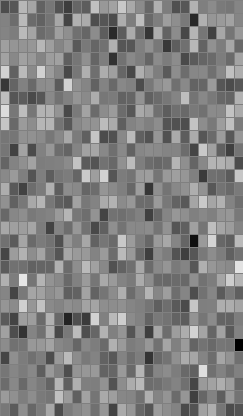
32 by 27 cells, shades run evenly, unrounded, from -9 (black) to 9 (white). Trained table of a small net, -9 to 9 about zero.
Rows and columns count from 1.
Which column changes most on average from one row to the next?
22
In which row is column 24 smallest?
3
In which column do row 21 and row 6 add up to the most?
27
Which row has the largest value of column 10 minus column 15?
6
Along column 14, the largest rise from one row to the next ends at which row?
19
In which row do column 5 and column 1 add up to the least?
1
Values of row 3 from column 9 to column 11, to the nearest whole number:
-1 -2 1
